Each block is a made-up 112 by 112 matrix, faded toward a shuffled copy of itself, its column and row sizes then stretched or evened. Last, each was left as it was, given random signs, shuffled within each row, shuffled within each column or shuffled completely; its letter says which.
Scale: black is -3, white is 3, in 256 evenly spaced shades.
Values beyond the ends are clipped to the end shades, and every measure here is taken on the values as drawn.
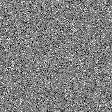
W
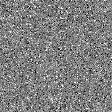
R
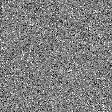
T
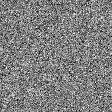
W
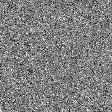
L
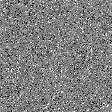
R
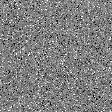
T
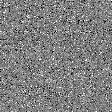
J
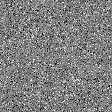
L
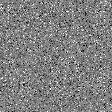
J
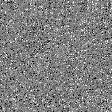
R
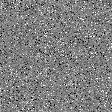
L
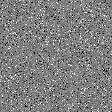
T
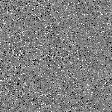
R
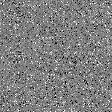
R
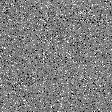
L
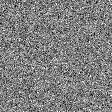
W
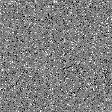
R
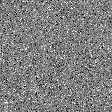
W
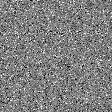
L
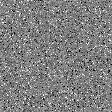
L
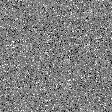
L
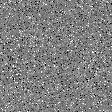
W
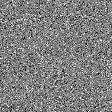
L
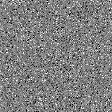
R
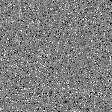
L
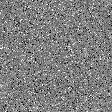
W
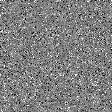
J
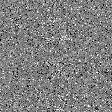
R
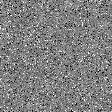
J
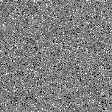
R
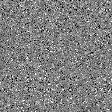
R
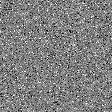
L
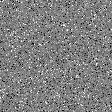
W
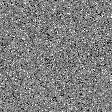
W
